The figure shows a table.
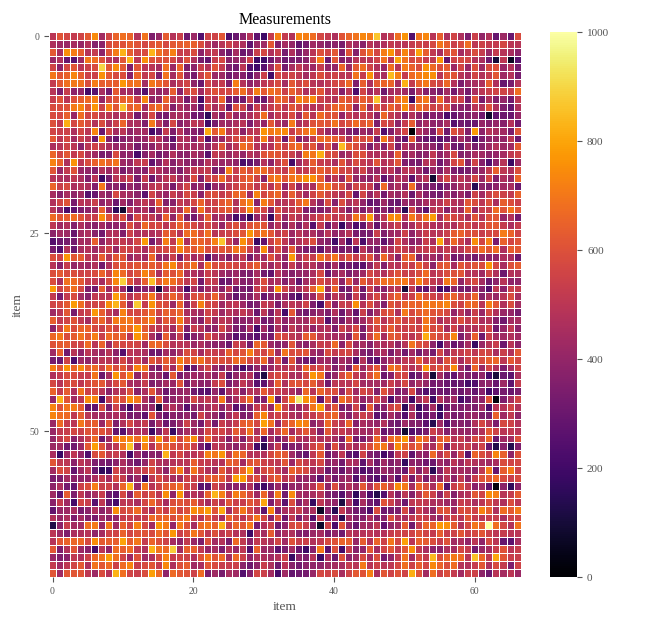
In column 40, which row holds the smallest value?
60
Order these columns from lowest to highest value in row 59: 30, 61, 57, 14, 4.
57, 61, 4, 14, 30
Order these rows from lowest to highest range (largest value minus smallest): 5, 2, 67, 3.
67, 2, 5, 3
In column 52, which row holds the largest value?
2
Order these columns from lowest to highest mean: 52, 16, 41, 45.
41, 45, 52, 16
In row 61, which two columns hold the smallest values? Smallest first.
41, 37
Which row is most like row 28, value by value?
11
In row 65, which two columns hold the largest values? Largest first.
17, 14
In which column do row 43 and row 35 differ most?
54
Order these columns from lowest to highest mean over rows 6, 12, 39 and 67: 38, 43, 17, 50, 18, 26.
43, 17, 38, 18, 26, 50
